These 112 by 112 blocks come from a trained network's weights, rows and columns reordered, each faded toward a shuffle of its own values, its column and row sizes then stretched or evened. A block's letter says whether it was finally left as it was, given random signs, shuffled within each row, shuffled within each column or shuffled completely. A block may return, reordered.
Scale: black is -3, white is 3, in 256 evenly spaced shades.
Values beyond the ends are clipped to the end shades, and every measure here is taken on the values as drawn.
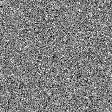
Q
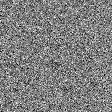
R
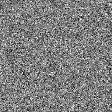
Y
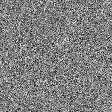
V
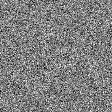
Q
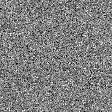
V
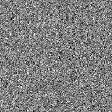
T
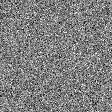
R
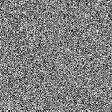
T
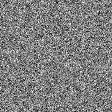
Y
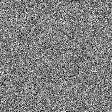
Y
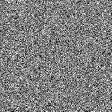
T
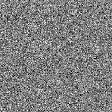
T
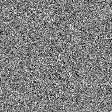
Q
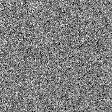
Y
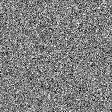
V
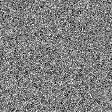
Q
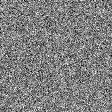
R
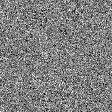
Y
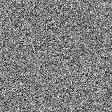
V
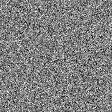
V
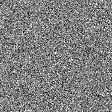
Q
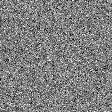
V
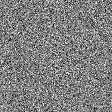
Y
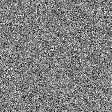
Q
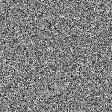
V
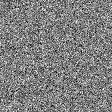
R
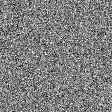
R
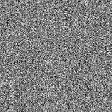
T
